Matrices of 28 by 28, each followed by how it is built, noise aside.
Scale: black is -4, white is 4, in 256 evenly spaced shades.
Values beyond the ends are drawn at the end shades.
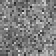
smooth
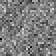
Hankel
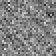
Toeplitz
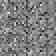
repeating rows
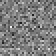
Hankel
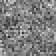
smooth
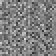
repeating rows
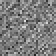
Hankel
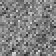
Hankel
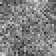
smooth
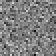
repeating rows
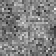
smooth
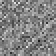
Hankel
